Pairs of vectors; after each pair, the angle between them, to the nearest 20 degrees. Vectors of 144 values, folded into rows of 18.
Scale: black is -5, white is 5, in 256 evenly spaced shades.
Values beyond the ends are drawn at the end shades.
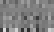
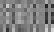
80 degrees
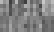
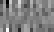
120 degrees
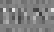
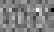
140 degrees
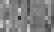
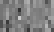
140 degrees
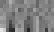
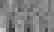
20 degrees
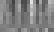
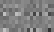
100 degrees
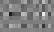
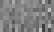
60 degrees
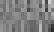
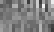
40 degrees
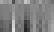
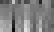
160 degrees
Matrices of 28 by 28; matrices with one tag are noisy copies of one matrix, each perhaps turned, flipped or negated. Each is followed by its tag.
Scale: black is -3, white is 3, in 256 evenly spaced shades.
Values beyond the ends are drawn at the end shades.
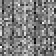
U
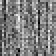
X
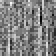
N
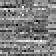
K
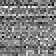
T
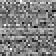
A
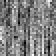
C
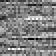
X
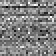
T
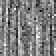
X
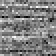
X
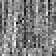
K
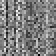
T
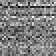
T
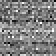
U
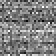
U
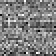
A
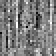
X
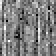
X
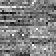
C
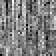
C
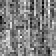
C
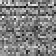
T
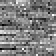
C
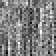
K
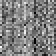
U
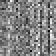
T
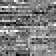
C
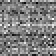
U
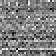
T
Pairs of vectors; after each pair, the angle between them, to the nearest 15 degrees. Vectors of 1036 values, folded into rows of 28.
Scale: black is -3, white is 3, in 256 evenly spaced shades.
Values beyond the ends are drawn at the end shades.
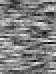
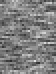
150 degrees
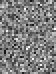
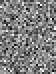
45 degrees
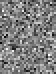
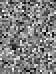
30 degrees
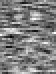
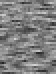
75 degrees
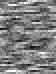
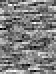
30 degrees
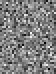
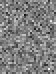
135 degrees
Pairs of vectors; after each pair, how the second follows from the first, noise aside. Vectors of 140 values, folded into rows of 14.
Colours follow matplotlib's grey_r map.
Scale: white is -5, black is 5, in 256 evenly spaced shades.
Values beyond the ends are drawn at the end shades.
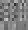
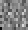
wrapped around, negated.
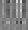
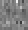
partly zeroed.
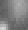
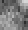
reversed.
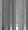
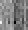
wrapped around, negated.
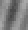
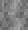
wrapped around, negated, shrunk.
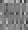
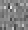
wrapped around, partly zeroed.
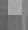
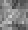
wrapped around, negated.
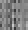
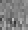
wrapped around, partly zeroed.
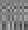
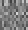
wrapped around, negated.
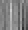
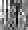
reversed, negated, scaled up.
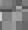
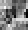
reversed, negated, scaled up.
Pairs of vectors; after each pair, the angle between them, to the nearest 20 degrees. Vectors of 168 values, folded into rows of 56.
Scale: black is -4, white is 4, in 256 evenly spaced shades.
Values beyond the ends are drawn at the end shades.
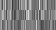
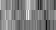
60 degrees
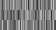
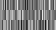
120 degrees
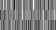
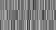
120 degrees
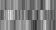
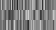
120 degrees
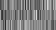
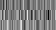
80 degrees
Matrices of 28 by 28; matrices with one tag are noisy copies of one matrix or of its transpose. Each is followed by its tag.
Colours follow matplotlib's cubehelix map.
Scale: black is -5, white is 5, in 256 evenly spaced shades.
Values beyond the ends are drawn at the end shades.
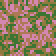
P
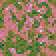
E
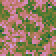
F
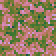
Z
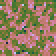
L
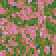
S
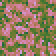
E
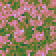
F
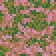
Z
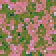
Z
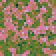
E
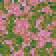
P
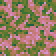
L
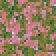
S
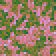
L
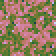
P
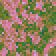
F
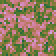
P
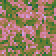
S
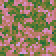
Z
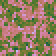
S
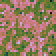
P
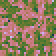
S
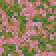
S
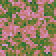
S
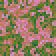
P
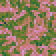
L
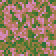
E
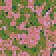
L
